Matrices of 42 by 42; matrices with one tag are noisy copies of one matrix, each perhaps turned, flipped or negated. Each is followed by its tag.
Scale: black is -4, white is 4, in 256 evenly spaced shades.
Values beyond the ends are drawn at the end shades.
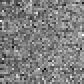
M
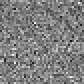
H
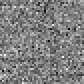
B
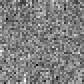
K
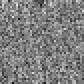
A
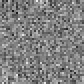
A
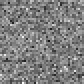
B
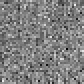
K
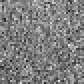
M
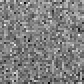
M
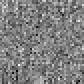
A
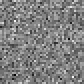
H
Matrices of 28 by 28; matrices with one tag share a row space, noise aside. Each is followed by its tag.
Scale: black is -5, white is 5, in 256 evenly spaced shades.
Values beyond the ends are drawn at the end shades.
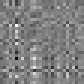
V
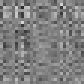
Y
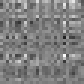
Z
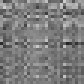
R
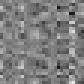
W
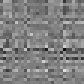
R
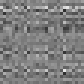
R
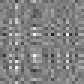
V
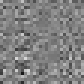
Y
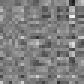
W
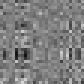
Y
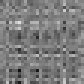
Z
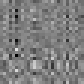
V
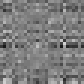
R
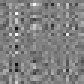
V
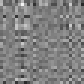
Y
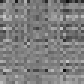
R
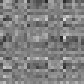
R
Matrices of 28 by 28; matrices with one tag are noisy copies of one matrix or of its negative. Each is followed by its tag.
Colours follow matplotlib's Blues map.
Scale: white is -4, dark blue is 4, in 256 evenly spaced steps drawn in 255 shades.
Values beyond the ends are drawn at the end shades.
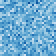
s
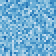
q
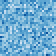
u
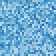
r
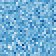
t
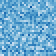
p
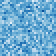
u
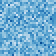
s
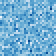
r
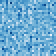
q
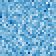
t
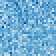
q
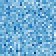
s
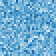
p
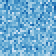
q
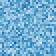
s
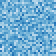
s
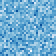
t
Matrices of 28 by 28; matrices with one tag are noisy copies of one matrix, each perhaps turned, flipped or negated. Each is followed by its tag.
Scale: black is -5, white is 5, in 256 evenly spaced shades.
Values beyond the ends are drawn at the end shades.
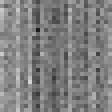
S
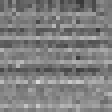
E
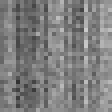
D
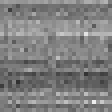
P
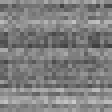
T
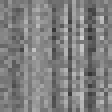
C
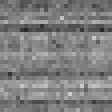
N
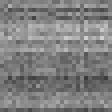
P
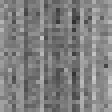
S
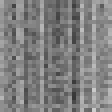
S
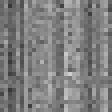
T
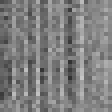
E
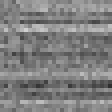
N
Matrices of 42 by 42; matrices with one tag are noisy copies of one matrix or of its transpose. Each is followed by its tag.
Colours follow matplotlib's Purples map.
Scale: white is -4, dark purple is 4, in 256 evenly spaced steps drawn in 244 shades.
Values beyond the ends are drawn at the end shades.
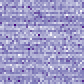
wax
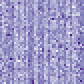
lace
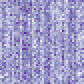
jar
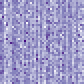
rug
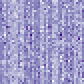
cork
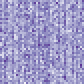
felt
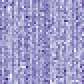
felt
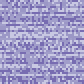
wax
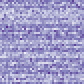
cork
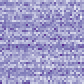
jar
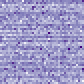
rug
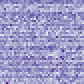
rug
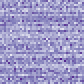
wax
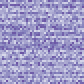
felt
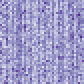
wax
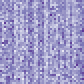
lace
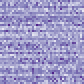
wax
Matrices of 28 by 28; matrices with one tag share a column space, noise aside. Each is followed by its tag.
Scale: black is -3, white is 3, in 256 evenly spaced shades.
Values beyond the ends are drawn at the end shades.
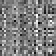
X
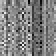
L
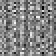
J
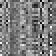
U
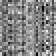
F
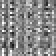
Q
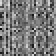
Q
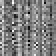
L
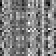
Q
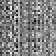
J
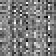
J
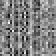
Q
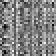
U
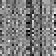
X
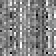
Q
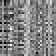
L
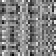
F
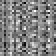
J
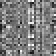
U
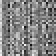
U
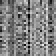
L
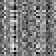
J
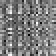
X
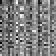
L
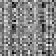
U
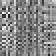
L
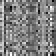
F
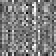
F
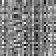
L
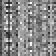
J
